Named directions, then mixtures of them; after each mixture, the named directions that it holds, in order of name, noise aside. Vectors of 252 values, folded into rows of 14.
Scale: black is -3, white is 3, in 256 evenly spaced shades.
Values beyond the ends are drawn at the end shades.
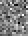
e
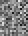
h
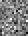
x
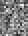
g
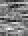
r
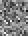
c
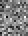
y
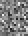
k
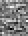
k, r, x.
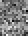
c, r, x.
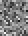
c.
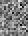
h.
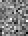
x.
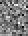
e.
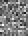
h, r, y.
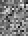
g.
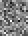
c.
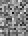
h.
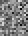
h.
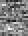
r.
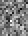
e, g, h.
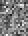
g.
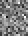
e, k, y.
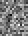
g, k.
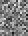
h.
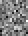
e, x.
